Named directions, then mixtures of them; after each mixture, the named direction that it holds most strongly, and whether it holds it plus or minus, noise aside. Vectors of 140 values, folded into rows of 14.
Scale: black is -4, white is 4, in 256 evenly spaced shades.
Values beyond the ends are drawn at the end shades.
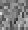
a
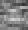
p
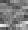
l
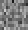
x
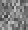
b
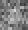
p, plus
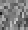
a, minus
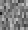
a, minus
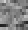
l, minus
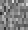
x, minus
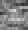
p, plus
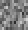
a, plus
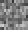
x, plus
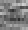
p, minus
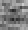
p, minus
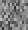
b, minus
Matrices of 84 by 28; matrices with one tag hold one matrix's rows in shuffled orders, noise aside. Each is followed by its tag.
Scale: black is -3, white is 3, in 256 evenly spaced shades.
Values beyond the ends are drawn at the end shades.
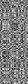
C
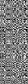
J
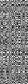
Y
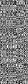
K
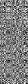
J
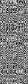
K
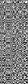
J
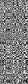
J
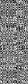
K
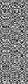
C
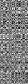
Y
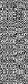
K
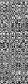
Y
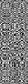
C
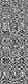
C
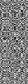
C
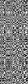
J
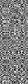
C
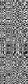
J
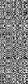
J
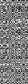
Y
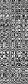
Y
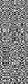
C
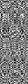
C
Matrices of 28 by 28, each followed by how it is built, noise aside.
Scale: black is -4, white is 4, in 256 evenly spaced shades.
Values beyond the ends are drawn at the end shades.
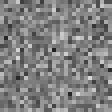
repeating rows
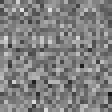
repeating columns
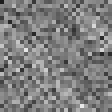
Toeplitz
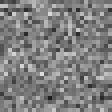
repeating columns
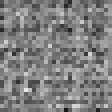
blocks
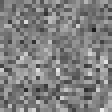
low rank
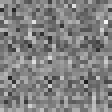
repeating columns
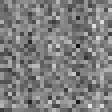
repeating rows
